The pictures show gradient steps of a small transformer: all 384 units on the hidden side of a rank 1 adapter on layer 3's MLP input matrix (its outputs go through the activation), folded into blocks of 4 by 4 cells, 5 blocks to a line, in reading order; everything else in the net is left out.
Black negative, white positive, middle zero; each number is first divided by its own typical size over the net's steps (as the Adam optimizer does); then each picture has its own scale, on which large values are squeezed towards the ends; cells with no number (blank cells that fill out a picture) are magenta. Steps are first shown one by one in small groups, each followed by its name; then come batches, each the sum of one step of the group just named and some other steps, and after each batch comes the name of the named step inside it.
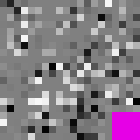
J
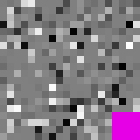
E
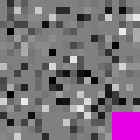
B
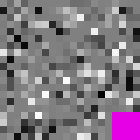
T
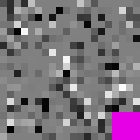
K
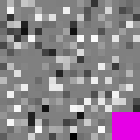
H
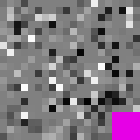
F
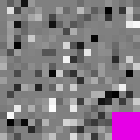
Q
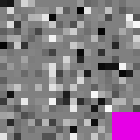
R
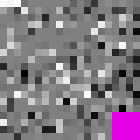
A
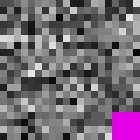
B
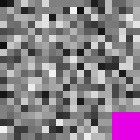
R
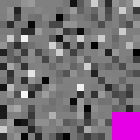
E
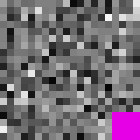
B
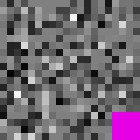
B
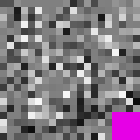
J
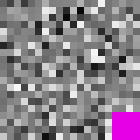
R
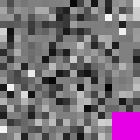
B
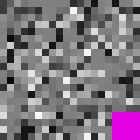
T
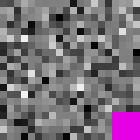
R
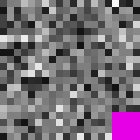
E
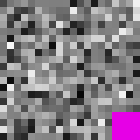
H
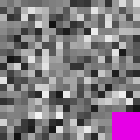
T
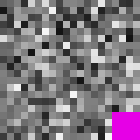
K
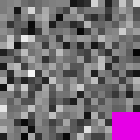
F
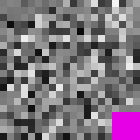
F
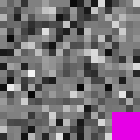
B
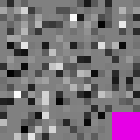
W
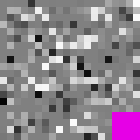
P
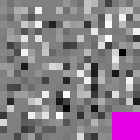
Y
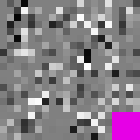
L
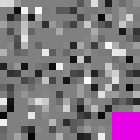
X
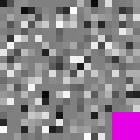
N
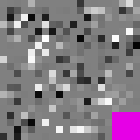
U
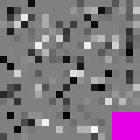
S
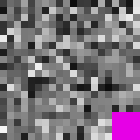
S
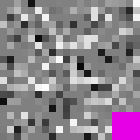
P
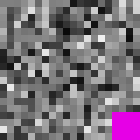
S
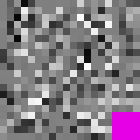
L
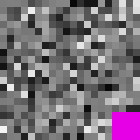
S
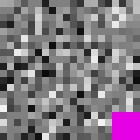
X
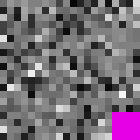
X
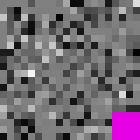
S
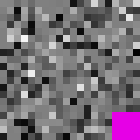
X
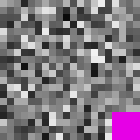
X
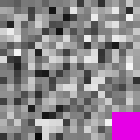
U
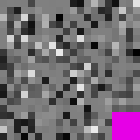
S
